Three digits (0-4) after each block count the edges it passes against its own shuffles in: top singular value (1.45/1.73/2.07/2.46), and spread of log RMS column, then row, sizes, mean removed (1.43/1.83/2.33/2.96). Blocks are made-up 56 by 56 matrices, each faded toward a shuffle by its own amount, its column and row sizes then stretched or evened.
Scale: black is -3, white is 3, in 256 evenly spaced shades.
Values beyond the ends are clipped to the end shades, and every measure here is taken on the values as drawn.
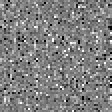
1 1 0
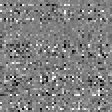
0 2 4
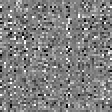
1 3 3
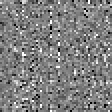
2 3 0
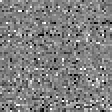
1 1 3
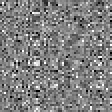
3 2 1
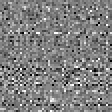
3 0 3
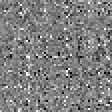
0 2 2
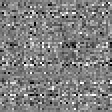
2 1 4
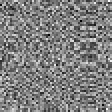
4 1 0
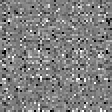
3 1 2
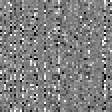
3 4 0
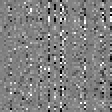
3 4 0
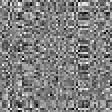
4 3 2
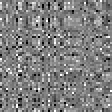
4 3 2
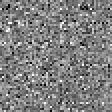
1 1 2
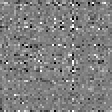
2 2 3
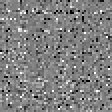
1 1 2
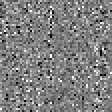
1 2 0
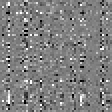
3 4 3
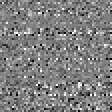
1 0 4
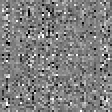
1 4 1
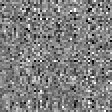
3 2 1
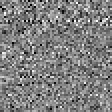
1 0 2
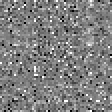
1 1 1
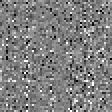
1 3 0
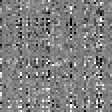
2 4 3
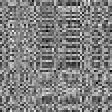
4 3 1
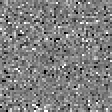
0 0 2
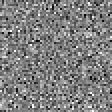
2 0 0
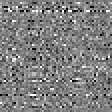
3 0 4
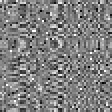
4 2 0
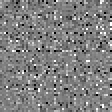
2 2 3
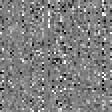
0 4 0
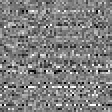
3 0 4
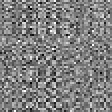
4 3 1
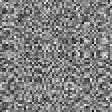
3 0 0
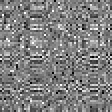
4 0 2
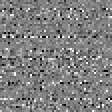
2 0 4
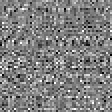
3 0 3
